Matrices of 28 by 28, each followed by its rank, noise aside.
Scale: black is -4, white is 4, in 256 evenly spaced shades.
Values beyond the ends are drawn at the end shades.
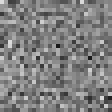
eight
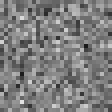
eight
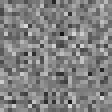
six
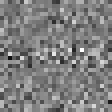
six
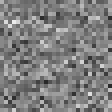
seven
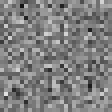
six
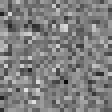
eight
